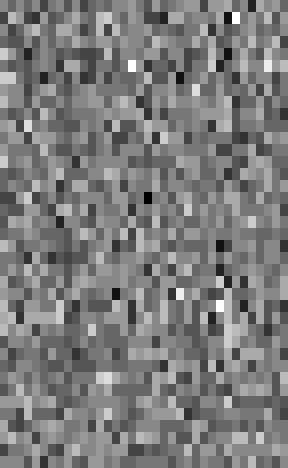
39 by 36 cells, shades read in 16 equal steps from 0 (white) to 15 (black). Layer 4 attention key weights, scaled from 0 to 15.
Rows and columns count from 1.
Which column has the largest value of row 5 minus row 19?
4
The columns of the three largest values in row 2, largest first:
29, 21, 5
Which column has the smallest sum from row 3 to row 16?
1
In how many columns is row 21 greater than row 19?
20
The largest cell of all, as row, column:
17, 19
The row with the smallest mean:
37
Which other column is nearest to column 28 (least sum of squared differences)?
15
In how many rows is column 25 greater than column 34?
17
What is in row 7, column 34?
7
